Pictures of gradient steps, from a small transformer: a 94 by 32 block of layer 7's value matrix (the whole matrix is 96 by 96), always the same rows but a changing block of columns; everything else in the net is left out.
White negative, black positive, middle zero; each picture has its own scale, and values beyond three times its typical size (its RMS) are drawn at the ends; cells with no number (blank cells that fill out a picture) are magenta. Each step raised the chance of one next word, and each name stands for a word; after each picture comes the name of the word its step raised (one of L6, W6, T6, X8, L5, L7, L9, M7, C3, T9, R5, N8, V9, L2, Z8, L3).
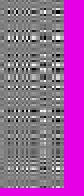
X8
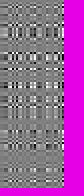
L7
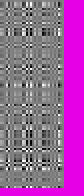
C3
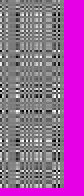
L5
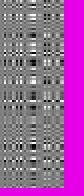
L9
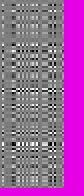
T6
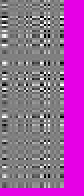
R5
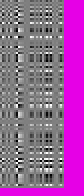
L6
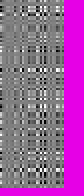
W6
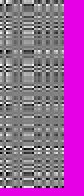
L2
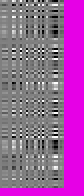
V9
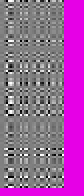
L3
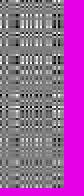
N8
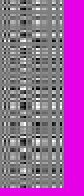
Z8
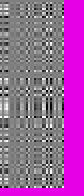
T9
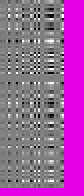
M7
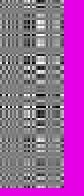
N8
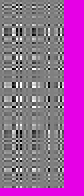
L7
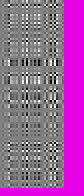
L9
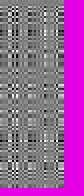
L5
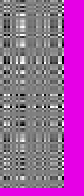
N8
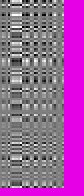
L9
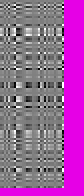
L7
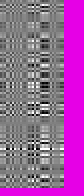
L3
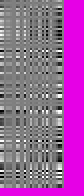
L5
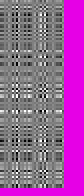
L5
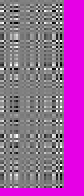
X8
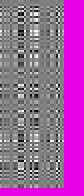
L5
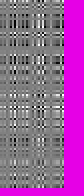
N8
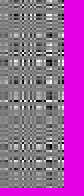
L9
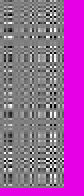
L6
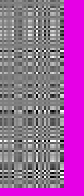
L5
